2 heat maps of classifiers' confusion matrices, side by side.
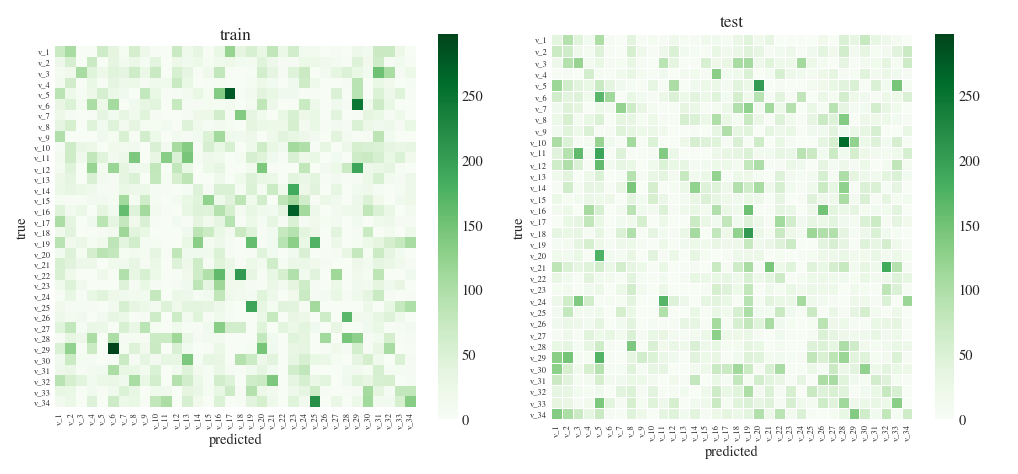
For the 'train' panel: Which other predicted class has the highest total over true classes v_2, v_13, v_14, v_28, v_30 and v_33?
v_23
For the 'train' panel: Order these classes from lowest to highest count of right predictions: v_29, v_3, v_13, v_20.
v_20, v_29, v_13, v_3
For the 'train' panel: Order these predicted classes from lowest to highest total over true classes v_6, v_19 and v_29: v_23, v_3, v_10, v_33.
v_3, v_33, v_10, v_23
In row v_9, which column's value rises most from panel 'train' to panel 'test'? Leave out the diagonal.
v_17
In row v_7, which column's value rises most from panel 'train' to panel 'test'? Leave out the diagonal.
v_21
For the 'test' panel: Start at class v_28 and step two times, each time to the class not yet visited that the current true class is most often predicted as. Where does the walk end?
v_16
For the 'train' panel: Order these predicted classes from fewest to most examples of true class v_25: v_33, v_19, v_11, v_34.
v_11, v_33, v_34, v_19
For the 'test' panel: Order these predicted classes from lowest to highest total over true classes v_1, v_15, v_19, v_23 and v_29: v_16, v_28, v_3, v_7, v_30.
v_7, v_3, v_16, v_30, v_28
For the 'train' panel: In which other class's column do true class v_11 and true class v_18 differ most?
v_13
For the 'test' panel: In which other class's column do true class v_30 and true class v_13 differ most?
v_1
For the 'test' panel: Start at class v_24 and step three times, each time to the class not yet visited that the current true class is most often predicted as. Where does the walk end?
v_20
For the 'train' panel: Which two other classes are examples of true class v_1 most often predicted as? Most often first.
v_17, v_2
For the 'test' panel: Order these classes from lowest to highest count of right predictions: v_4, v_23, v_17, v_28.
v_23, v_4, v_17, v_28
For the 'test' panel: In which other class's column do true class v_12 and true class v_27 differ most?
v_5
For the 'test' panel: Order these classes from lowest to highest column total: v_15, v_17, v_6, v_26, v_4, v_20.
v_6, v_15, v_17, v_4, v_20, v_26
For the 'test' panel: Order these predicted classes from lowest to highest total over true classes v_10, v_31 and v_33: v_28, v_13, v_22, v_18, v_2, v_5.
v_13, v_22, v_2, v_18, v_5, v_28
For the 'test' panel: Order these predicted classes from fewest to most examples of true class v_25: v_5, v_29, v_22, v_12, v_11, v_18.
v_12, v_5, v_29, v_18, v_22, v_11
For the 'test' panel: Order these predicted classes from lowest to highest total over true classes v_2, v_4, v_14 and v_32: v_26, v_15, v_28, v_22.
v_15, v_22, v_26, v_28
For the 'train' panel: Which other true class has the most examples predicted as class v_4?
v_12
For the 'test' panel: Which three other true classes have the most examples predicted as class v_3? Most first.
v_11, v_24, v_34
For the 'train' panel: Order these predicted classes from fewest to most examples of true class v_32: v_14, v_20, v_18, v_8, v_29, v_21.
v_18, v_14, v_29, v_20, v_8, v_21
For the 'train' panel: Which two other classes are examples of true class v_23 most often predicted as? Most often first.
v_16, v_14
